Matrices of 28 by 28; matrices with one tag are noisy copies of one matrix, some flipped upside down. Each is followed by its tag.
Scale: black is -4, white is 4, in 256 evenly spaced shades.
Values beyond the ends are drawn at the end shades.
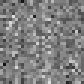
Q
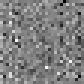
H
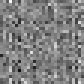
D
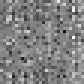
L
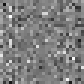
H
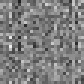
D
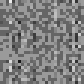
D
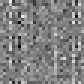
D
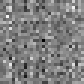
L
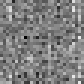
L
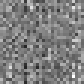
L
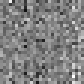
L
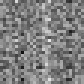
Q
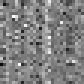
Q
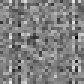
D
